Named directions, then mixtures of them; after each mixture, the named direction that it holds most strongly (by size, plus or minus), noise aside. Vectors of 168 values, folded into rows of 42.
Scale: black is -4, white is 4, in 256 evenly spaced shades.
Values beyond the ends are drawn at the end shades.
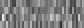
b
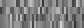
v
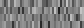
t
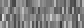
b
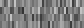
t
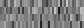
t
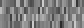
v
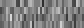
v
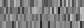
t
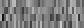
b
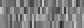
v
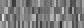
b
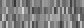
b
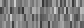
t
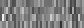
b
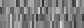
v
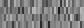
t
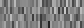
t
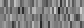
t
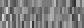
b
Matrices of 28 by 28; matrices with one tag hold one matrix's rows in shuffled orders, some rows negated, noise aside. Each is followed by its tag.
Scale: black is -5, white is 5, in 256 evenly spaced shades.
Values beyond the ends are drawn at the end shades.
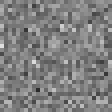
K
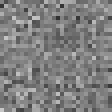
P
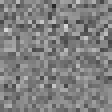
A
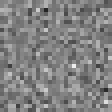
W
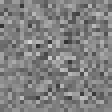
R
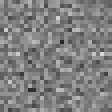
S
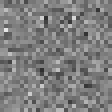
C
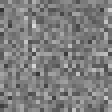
K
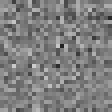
P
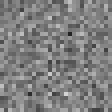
R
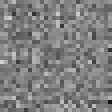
P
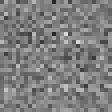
A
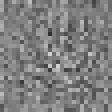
R
